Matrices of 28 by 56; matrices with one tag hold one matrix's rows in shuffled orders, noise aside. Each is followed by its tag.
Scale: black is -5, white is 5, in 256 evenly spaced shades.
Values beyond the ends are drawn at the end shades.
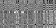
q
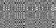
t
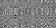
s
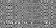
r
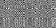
t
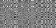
s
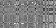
q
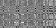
q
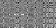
q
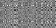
s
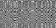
s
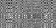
r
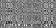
r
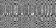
s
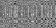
s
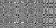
q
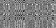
t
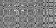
q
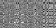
q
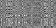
r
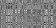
r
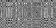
r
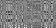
r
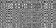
r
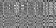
q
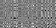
s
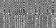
t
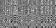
s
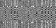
s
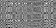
r
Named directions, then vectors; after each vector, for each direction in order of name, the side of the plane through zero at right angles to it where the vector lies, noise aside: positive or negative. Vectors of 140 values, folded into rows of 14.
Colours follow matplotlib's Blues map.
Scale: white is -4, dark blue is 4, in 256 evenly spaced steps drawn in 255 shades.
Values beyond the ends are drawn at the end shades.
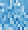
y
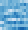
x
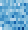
positive, positive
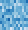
negative, positive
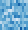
positive, negative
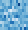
positive, negative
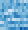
positive, negative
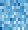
negative, negative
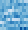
positive, negative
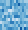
positive, negative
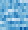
positive, negative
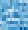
positive, negative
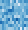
negative, positive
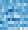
negative, positive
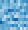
negative, positive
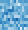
negative, positive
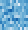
negative, positive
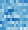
negative, positive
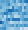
negative, positive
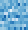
positive, negative
